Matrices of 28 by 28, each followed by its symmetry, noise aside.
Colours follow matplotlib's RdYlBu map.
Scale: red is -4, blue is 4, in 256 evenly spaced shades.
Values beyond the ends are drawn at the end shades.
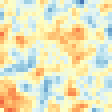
symmetric across the other diagonal.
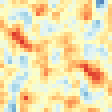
same after a half turn.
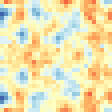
mirrored top to bottom.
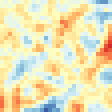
antisymmetric.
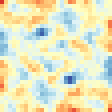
same after a half turn.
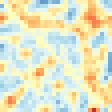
symmetric across the other diagonal.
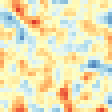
antisymmetric.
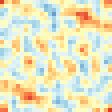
same after a half turn.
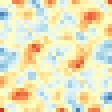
same after a half turn.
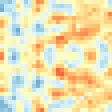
mirrored top to bottom.
